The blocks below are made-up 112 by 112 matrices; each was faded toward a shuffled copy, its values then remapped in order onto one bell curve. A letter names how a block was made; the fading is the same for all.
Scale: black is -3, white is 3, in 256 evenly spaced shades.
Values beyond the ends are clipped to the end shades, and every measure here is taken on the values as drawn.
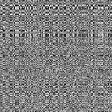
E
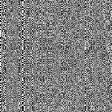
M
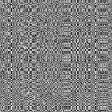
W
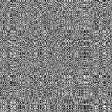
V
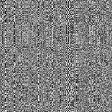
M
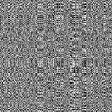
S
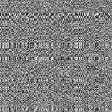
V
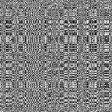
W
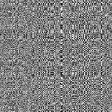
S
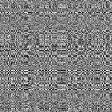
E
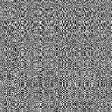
S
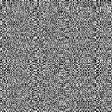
V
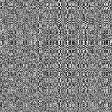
S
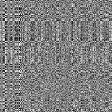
S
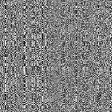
M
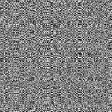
V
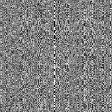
M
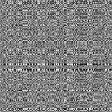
E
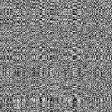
V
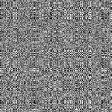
V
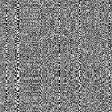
M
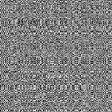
V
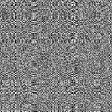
V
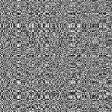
V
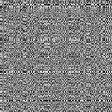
E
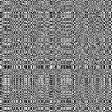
W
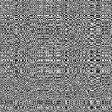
E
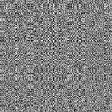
V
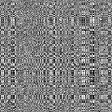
W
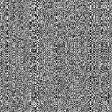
M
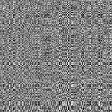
S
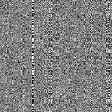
M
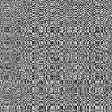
W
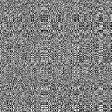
V
